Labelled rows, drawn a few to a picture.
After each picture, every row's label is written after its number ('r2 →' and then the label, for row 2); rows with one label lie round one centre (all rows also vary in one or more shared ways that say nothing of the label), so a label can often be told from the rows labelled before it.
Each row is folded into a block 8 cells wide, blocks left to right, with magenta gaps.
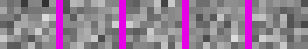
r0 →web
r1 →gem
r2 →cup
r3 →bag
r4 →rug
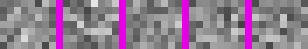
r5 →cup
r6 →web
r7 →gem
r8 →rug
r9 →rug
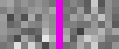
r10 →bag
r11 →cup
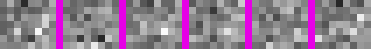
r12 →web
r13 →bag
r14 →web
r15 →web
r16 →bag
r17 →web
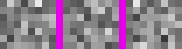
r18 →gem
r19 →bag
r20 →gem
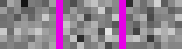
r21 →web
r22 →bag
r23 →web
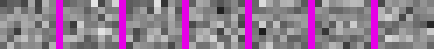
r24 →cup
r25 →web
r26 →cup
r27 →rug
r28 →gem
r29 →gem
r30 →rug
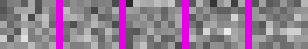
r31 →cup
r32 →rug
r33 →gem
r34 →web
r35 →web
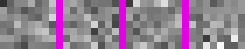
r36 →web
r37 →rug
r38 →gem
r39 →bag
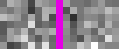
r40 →rug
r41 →bag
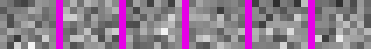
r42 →bag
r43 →rug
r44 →web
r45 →rug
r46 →web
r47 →cup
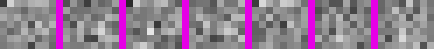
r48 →gem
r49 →web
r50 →gem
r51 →web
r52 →gem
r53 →cup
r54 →cup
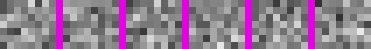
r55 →cup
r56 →rug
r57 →cup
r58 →bag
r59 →cup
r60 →web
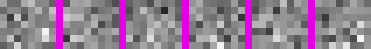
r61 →bag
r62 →rug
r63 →cup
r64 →rug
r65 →cup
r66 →bag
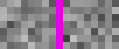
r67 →rug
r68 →rug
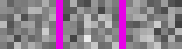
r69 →bag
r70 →cup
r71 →rug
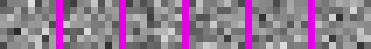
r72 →cup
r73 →cup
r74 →web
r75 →gem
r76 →bag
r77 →bag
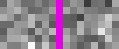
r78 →rug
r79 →web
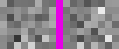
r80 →bag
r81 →bag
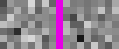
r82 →cup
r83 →bag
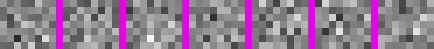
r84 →bag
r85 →cup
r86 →cup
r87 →bag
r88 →gem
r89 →gem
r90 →web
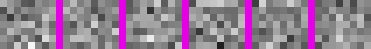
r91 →bag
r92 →rug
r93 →cup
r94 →gem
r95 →gem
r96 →cup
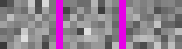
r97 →cup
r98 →cup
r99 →rug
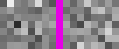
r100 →gem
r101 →bag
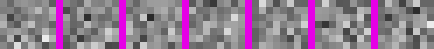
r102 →bag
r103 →bag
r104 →bag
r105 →web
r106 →gem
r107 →rug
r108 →gem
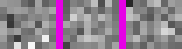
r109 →bag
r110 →cup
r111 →web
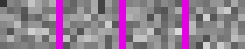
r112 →web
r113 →cup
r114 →rug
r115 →bag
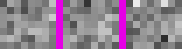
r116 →web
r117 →web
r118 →gem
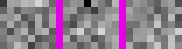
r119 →gem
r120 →web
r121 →rug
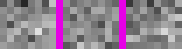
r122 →web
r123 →bag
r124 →web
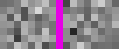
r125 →bag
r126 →gem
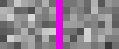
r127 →rug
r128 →cup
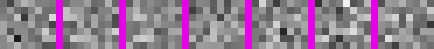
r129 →bag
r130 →rug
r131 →rug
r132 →cup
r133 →gem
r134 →web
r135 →rug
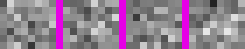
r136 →gem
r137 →web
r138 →bag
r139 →web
